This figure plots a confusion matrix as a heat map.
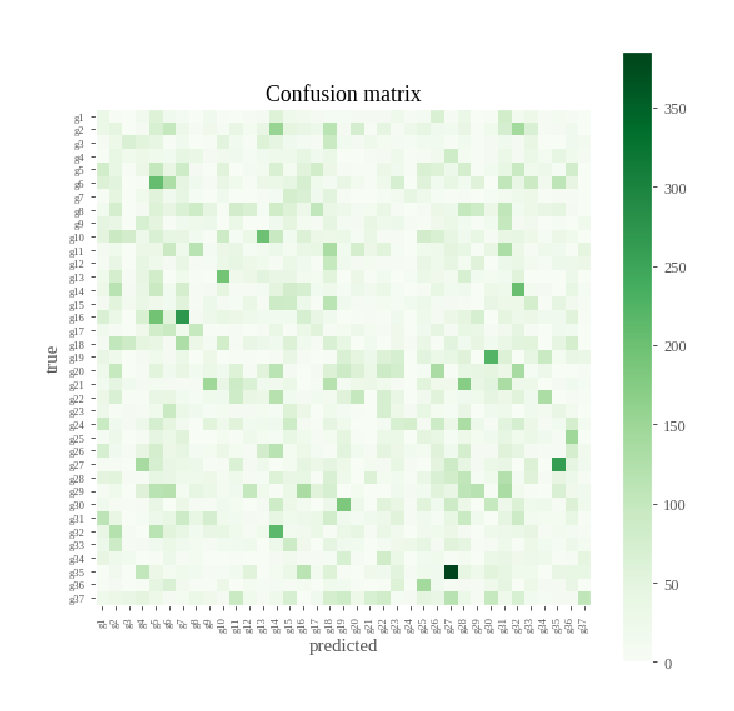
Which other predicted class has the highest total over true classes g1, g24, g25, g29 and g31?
g28
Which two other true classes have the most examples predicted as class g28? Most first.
g21, g24
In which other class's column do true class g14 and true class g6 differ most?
g32
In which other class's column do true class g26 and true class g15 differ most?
g18
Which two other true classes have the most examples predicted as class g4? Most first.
g27, g35
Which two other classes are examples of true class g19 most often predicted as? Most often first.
g30, g34
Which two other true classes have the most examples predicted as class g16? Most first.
g29, g35
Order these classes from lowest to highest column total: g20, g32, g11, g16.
g20, g11, g16, g32
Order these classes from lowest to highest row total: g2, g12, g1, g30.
g1, g12, g30, g2
